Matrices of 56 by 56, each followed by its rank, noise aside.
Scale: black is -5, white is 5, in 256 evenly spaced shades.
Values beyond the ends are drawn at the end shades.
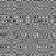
three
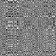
three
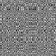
five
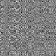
four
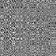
four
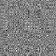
six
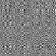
three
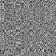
six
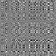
three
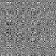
four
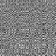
four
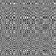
two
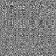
six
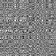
five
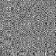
five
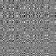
three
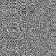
five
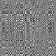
three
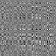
three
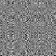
five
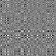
two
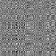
two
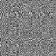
six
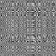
three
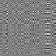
two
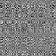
four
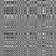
two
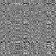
three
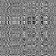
two
